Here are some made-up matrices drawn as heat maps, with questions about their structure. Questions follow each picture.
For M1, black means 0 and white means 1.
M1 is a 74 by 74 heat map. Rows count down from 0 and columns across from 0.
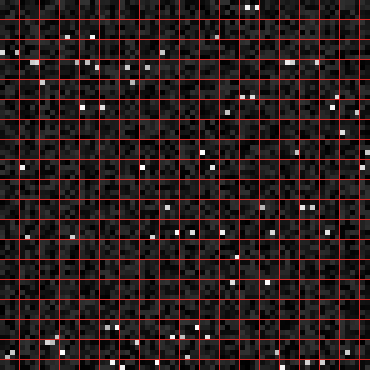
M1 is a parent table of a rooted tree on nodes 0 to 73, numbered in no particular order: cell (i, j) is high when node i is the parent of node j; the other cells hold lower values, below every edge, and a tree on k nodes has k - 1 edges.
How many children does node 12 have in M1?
7
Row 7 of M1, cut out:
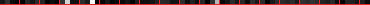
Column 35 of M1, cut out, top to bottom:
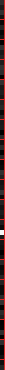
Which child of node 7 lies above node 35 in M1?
13
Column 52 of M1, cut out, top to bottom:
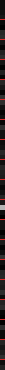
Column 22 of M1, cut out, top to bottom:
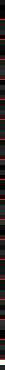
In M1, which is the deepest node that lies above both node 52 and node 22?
41
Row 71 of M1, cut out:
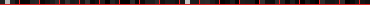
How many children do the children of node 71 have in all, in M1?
2
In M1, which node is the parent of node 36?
67
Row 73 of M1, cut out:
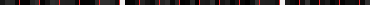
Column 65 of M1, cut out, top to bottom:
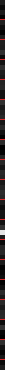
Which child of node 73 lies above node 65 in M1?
56
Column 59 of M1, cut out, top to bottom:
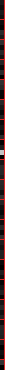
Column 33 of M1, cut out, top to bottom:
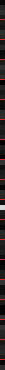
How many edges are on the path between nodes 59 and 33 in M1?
8
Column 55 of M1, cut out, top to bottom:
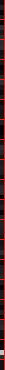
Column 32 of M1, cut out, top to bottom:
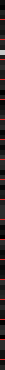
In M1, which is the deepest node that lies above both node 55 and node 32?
70
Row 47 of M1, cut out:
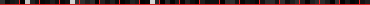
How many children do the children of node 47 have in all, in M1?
3
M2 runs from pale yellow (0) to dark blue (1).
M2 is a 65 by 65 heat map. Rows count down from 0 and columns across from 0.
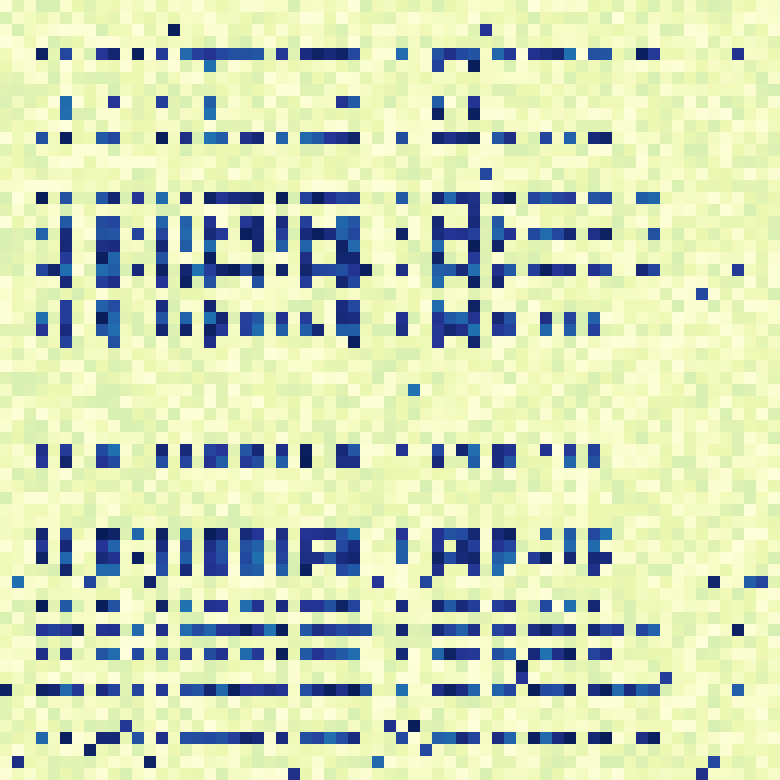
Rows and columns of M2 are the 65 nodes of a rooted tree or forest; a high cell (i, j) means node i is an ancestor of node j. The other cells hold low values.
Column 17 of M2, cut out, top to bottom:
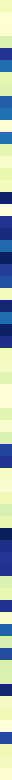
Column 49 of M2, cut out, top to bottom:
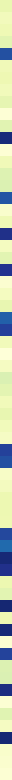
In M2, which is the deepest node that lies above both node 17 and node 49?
47
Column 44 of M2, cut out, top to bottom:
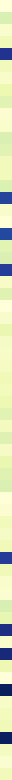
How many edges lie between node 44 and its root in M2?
9
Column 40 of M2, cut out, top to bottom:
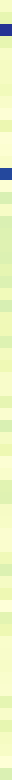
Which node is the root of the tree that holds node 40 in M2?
2
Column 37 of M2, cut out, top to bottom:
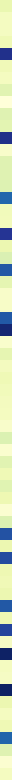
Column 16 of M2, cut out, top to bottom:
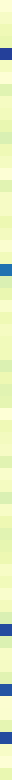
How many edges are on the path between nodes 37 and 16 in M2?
9
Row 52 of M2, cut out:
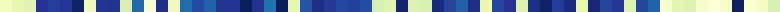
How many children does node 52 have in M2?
3
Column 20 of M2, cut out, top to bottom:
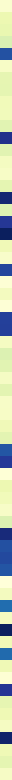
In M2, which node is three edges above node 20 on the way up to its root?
38
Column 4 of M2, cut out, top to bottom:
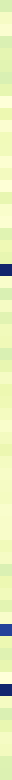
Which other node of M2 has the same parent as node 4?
30
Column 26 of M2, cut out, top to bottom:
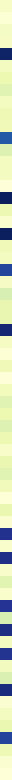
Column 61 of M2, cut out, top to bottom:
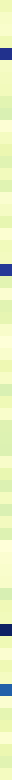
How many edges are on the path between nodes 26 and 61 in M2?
9
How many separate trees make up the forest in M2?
6
